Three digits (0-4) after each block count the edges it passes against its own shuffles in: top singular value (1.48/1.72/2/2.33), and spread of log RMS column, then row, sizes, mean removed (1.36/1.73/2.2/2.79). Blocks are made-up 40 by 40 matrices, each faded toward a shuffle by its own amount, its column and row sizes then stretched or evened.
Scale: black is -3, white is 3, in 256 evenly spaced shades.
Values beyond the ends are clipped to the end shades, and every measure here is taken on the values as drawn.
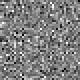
2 1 0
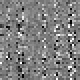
1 4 2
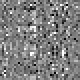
2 3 0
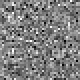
1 1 0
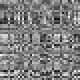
4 0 4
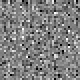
1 2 0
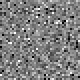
0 0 0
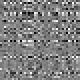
4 2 4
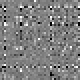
3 3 3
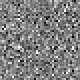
2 1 0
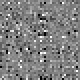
0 3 3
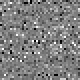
1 1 2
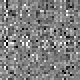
3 2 2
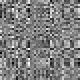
4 4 1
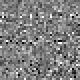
0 1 2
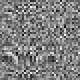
3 2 2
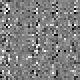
2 3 2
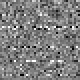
1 0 3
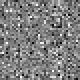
1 1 1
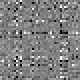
3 3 3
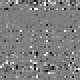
0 1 4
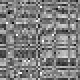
4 2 0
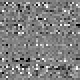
0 1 4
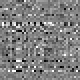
3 0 4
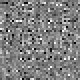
1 1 3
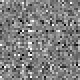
0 2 2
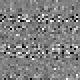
2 1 4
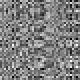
4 3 2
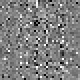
2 3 0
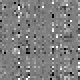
1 4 2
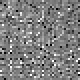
2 1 0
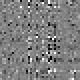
2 3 2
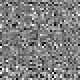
2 1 2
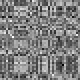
4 0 2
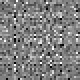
3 2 0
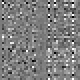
3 4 1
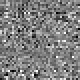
0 0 3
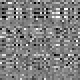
4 0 4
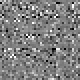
2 1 3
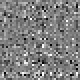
0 3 3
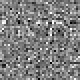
2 1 2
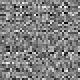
3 1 3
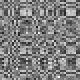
4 0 3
